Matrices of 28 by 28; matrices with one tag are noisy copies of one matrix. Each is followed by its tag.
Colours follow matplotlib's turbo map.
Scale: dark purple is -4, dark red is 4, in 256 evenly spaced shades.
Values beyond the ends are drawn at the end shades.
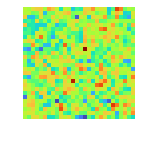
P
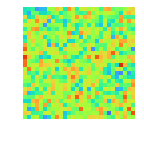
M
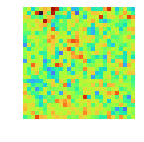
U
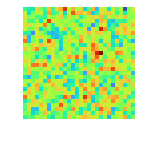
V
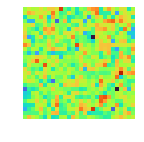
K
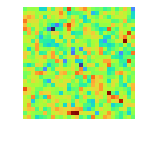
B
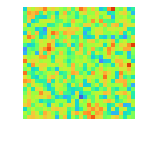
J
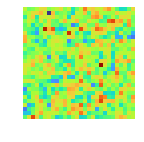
K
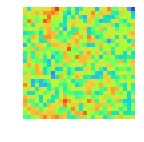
U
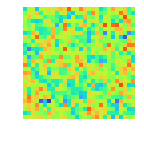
J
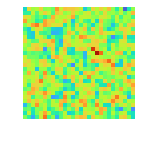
V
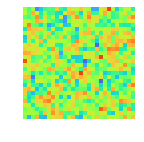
M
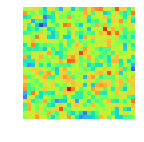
P
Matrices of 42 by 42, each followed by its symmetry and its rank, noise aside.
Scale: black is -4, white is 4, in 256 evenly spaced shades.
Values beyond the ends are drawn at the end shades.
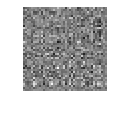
no symmetry, rank six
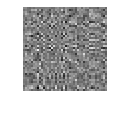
antisymmetric, rank four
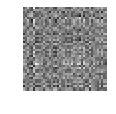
no symmetry, rank three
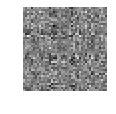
no symmetry, rank six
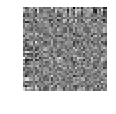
antisymmetric, rank four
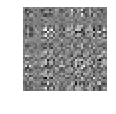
symmetric, rank three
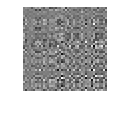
antisymmetric, rank four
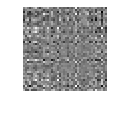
no symmetry, rank three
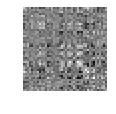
symmetric, rank four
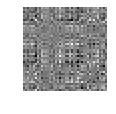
symmetric, rank three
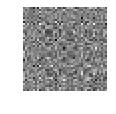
symmetric, rank four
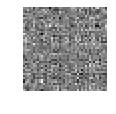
antisymmetric, rank six
